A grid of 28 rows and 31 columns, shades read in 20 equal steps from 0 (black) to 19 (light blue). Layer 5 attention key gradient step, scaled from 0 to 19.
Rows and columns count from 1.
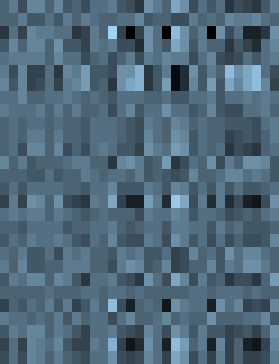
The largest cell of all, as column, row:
13, 3
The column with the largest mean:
20
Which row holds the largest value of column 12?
12
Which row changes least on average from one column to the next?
23
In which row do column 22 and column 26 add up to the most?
6
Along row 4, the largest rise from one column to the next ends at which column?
17
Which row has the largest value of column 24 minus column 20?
7
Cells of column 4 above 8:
21
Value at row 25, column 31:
8
